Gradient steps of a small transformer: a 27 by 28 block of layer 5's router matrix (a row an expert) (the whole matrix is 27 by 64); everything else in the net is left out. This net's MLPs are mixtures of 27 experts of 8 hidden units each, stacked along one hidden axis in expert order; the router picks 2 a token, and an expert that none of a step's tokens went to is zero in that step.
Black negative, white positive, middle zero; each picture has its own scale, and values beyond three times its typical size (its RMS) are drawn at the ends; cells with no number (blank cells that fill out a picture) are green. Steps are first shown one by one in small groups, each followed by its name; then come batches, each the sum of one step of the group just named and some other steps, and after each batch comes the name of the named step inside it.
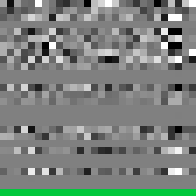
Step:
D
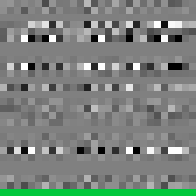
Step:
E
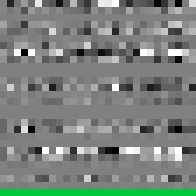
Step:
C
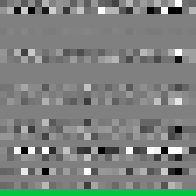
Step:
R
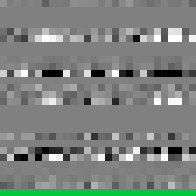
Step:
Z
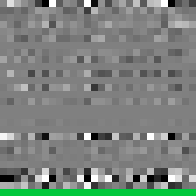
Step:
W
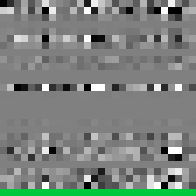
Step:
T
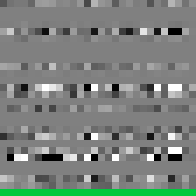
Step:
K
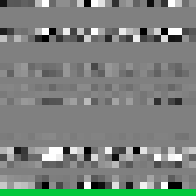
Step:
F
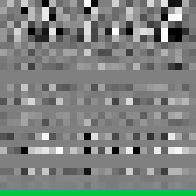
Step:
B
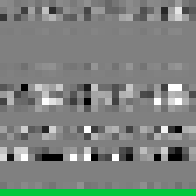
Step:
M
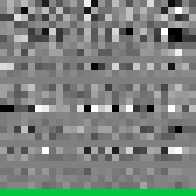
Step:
B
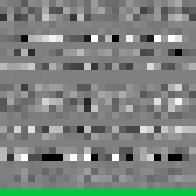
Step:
M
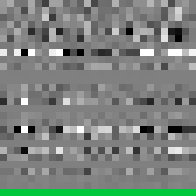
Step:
B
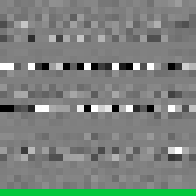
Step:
E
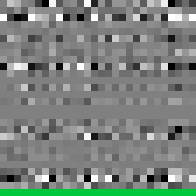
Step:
W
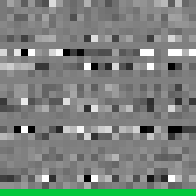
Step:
W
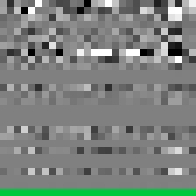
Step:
D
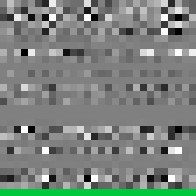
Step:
W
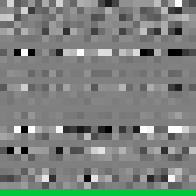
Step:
W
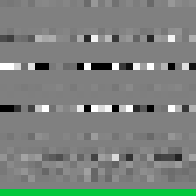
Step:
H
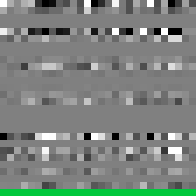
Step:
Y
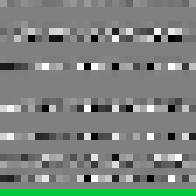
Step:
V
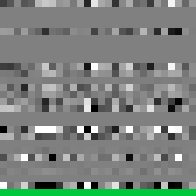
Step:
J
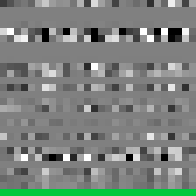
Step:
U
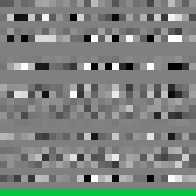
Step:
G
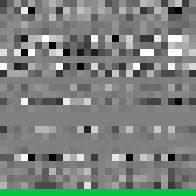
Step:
J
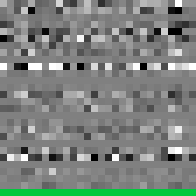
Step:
Y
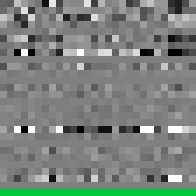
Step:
V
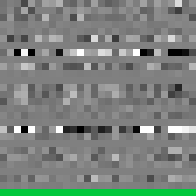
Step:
G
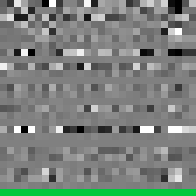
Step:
H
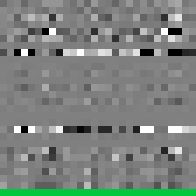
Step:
J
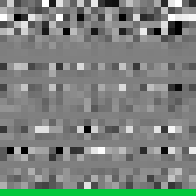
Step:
J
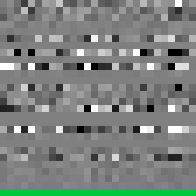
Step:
H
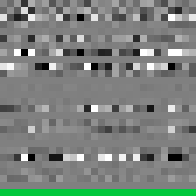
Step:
H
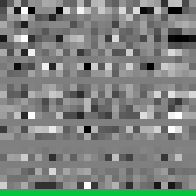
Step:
J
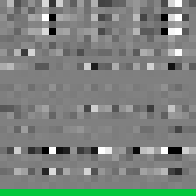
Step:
H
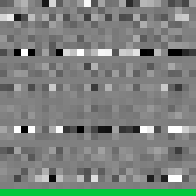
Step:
V
